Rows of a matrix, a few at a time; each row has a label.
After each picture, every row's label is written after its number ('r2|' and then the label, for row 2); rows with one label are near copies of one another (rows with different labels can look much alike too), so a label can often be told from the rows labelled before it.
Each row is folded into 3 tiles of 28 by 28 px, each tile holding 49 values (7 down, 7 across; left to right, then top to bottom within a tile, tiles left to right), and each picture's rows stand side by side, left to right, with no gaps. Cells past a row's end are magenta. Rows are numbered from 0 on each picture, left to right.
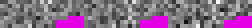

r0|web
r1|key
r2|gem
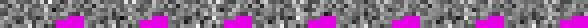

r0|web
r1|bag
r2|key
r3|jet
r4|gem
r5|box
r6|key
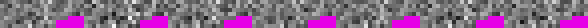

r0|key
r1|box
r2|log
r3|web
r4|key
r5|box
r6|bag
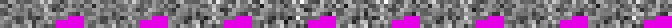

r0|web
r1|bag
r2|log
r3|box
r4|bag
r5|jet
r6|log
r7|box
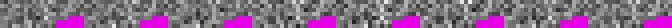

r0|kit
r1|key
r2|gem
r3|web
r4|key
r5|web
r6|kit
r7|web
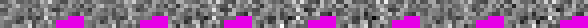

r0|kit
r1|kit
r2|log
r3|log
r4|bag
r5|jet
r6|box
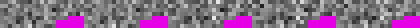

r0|gem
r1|gem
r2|kit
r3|box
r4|box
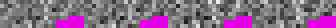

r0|kit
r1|gem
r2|bag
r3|jet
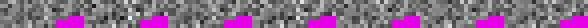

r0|jet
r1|box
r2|log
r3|box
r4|web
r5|gem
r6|gem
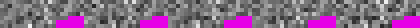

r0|key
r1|web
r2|box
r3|kit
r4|web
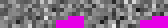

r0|kit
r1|gem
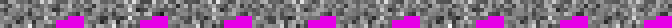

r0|gem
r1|log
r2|web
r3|web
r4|log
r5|log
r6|jet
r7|key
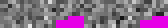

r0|jet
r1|log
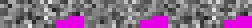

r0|box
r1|key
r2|log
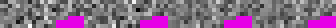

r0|gem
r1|web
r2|jet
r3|log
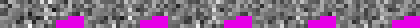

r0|box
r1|kit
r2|key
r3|box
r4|jet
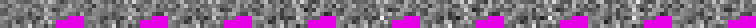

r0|key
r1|box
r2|kit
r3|jet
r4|kit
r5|log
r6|kit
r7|jet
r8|gem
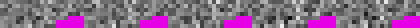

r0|gem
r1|jet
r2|web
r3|log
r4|bag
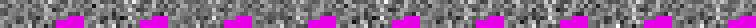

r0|web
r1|bag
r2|kit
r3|box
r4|bag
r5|box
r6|jet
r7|key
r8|key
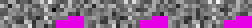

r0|web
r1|bag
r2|bag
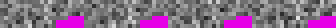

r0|log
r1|key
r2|web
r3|log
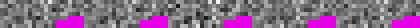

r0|web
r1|gem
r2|bag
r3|kit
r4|bag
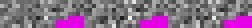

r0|kit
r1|kit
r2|kit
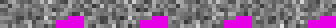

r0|box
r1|web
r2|box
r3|key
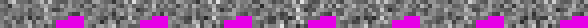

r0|jet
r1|gem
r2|web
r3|key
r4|kit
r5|box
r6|bag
